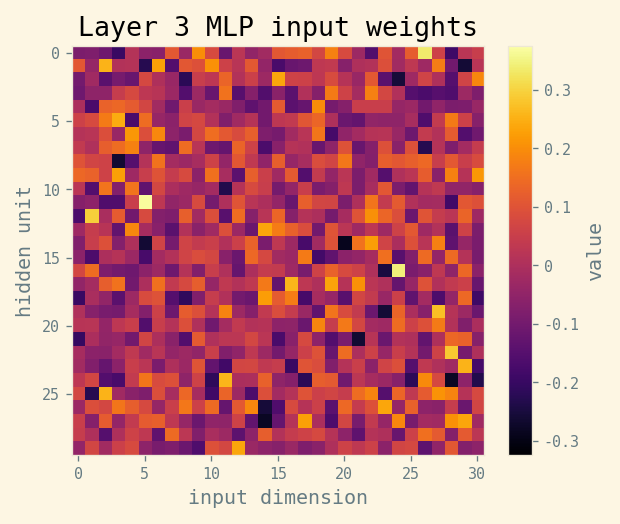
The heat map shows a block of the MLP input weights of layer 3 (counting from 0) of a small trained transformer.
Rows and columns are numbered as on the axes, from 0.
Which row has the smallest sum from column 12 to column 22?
21
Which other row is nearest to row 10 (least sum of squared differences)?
15
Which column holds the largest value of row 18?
14
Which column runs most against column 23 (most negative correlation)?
11
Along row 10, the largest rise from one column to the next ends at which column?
2
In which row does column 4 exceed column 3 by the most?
13
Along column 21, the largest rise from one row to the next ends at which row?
22
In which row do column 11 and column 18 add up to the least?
10
